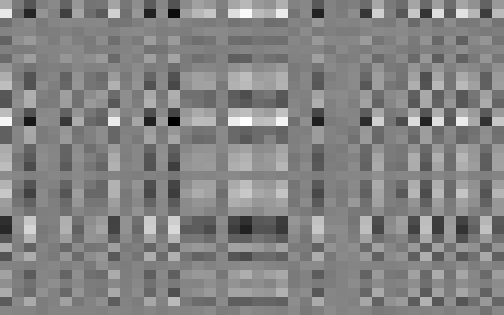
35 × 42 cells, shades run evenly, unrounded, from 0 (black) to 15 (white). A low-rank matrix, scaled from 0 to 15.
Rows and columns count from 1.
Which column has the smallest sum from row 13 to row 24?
15
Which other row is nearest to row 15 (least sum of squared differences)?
16
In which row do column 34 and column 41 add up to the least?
14
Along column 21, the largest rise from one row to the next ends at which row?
13
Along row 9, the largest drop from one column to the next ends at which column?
36
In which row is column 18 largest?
2
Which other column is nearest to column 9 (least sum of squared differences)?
38
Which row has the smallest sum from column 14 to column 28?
26
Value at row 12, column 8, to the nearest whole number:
9
